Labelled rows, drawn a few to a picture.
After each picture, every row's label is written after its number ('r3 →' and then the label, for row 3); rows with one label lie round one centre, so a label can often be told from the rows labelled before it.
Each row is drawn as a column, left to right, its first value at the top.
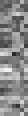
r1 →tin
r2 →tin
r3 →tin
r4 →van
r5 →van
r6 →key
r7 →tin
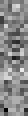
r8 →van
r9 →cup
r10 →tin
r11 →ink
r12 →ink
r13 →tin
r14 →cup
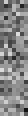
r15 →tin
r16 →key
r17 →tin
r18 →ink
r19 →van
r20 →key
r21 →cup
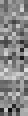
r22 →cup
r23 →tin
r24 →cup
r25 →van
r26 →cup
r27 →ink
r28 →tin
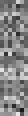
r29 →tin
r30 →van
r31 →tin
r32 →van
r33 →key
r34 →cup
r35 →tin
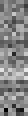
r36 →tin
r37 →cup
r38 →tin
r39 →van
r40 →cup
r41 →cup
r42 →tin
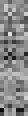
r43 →cup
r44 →ink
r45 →van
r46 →ink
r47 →cup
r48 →cup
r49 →van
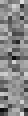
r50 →cup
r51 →cup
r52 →van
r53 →ink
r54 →ink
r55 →key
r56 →cup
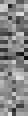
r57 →ink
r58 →ink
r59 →key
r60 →cup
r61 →van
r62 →van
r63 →ink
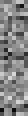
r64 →cup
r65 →ink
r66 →van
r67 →cup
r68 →key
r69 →key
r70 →van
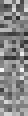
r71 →tin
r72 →key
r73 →key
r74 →ink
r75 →key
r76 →tin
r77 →ink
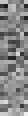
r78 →key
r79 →key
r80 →ink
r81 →ink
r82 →tin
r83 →van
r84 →key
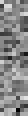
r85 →key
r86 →ink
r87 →ink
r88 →tin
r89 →cup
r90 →van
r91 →van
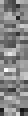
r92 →cup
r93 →tin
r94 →tin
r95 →tin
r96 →key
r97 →cup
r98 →cup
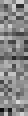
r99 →cup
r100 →key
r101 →cup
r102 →ink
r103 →key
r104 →key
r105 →ink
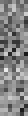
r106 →ink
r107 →tin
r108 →van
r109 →ink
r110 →tin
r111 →cup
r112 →van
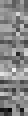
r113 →cup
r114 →cup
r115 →cup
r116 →tin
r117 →van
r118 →cup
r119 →tin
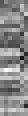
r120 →tin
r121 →tin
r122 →tin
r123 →tin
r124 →tin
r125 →ink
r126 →van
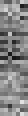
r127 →ink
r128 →ink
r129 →van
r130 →ink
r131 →ink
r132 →key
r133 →key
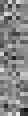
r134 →tin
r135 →van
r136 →key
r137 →ink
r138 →key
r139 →cup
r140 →cup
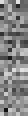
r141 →key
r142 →cup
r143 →ink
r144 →tin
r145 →key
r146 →tin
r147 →tin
